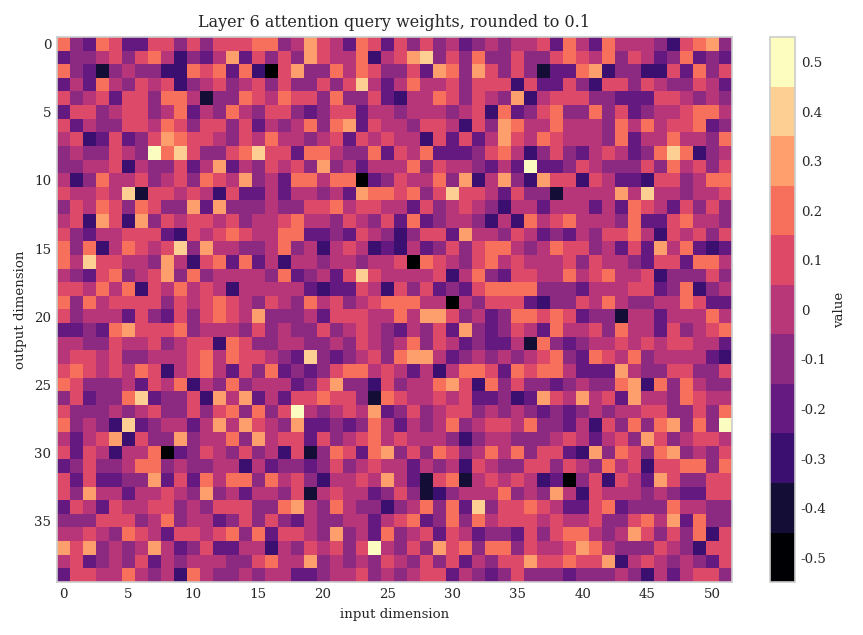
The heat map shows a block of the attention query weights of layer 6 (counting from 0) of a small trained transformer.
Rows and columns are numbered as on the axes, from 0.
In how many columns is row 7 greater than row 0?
20
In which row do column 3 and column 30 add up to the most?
11
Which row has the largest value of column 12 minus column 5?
9
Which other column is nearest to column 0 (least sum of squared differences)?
33
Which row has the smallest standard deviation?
39
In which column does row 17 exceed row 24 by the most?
8
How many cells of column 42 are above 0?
13
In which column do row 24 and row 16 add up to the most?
2
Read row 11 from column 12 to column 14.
-0.3 0.1 -0.2
